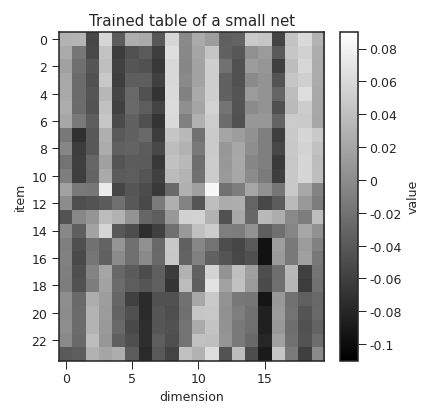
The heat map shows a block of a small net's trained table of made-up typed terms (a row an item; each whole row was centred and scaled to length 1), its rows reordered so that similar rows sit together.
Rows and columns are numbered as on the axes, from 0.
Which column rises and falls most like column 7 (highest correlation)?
4
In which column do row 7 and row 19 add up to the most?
11
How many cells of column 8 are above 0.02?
14
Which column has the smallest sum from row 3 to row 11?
7
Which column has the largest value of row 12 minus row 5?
13
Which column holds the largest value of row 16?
8
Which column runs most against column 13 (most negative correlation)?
0
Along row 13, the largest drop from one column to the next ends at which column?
12
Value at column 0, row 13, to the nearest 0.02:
-0.04
